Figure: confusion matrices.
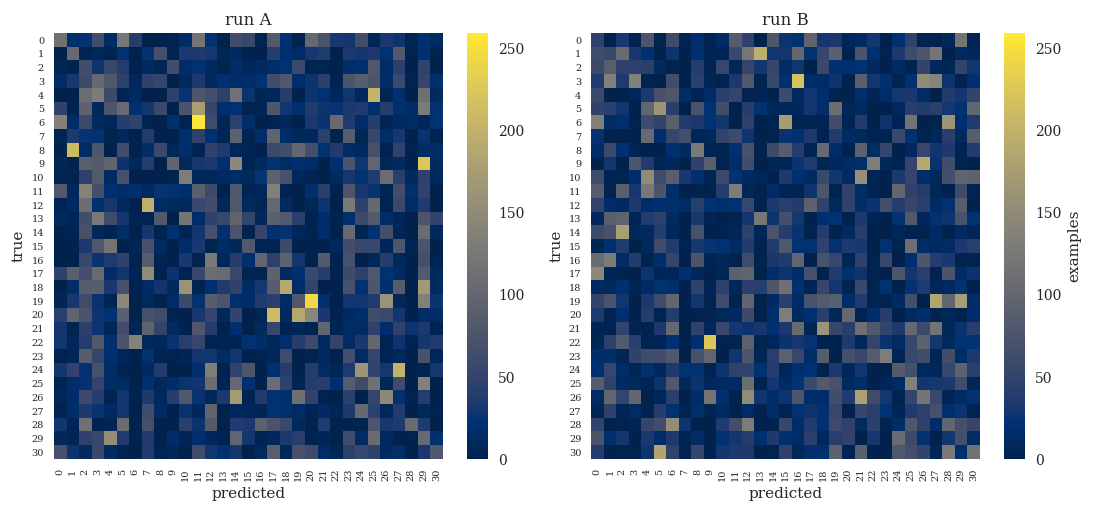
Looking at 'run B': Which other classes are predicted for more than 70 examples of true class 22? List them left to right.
2, 9, 12, 26
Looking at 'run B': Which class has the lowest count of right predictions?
4
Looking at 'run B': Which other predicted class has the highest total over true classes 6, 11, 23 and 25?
0
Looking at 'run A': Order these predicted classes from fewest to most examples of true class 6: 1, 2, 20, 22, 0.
1, 20, 2, 22, 0
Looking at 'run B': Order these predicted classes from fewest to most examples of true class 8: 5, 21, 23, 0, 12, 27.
5, 0, 27, 23, 12, 21
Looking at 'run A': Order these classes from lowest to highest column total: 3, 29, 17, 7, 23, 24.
24, 7, 23, 3, 17, 29
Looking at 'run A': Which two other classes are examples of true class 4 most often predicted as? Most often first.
25, 3
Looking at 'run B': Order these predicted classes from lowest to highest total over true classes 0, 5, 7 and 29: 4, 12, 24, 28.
28, 12, 24, 4
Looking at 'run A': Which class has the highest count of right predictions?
18
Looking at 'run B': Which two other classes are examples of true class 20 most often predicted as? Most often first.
15, 12
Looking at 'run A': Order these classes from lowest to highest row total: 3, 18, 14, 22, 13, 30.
14, 30, 22, 3, 13, 18
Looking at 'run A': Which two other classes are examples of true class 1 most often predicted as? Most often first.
27, 8
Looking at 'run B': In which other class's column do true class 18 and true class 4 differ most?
14
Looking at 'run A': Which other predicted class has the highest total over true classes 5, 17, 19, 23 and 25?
29
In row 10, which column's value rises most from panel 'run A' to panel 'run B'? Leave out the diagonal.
21
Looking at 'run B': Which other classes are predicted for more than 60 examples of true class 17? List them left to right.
0, 11, 12, 24, 28
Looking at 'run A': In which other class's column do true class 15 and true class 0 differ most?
5
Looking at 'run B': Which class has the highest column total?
12
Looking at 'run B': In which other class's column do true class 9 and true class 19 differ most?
26
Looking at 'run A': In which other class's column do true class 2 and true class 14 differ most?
23
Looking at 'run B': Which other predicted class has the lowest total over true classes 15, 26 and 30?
7
